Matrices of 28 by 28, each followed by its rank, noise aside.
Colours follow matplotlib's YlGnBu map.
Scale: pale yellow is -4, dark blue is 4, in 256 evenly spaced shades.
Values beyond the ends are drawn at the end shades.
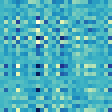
two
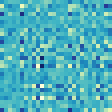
three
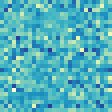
eight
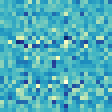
four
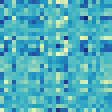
two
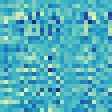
three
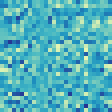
six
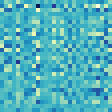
three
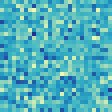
eight
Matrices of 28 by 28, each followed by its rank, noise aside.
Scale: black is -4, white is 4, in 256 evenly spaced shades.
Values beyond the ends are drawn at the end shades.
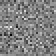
five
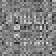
three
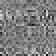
three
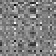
three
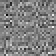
five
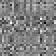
three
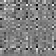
two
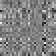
three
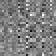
three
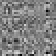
four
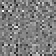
five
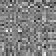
five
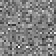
six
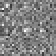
five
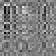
two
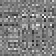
four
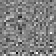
four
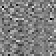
four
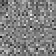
six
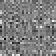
four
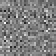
five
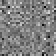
four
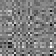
two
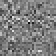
five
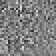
six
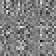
five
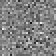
six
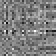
three
